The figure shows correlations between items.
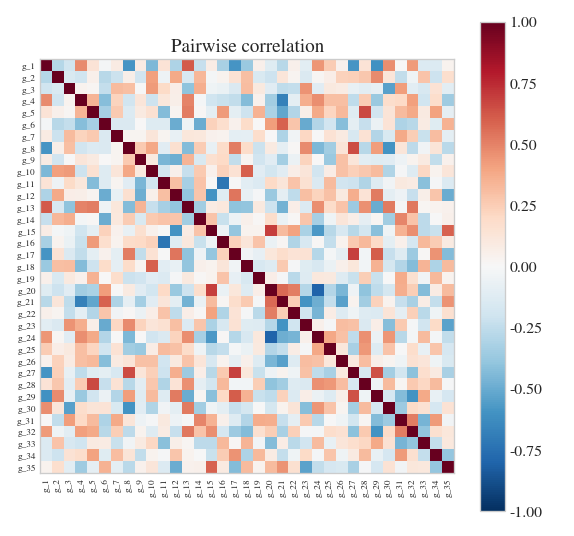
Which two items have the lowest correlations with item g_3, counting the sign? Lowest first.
g_30, g_13
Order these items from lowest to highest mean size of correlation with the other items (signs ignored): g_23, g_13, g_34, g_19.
g_19, g_34, g_23, g_13
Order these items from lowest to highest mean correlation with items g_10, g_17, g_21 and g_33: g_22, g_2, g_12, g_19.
g_19, g_22, g_12, g_2
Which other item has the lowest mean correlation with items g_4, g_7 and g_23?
g_21
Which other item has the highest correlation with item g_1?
g_13
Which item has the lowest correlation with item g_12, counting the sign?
g_15
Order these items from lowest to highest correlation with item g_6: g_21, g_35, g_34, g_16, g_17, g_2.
g_2, g_34, g_17, g_16, g_35, g_21
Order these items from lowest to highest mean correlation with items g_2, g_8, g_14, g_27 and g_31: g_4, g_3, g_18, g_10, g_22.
g_4, g_22, g_18, g_3, g_10
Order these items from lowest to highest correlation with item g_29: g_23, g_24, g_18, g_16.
g_24, g_23, g_16, g_18
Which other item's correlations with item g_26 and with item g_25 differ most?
g_9
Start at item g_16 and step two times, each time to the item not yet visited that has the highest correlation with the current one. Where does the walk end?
g_28
